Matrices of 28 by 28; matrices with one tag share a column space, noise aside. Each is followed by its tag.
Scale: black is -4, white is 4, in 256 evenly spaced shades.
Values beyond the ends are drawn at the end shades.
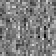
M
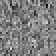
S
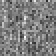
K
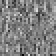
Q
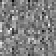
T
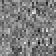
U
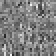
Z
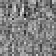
Q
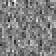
M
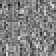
Z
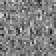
T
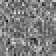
U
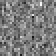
Z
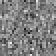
T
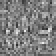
T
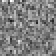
S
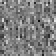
M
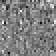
S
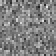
S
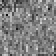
Q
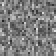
U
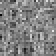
K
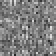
M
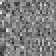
U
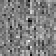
M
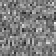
U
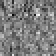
Q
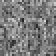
M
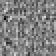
U
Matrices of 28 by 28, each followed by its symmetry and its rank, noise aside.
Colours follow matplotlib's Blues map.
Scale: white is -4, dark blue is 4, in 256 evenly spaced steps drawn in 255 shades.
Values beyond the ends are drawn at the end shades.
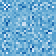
symmetric, rank four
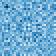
symmetric, rank four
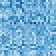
no symmetry, rank six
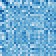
antisymmetric, rank four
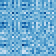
no symmetry, rank three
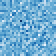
symmetric, rank six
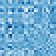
antisymmetric, rank four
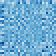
no symmetry, rank three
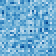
symmetric, rank six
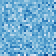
no symmetry, rank six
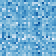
antisymmetric, rank four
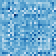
symmetric, rank three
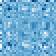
no symmetry, rank three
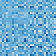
no symmetry, rank three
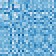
symmetric, rank four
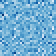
no symmetry, rank six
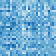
antisymmetric, rank four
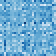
antisymmetric, rank four
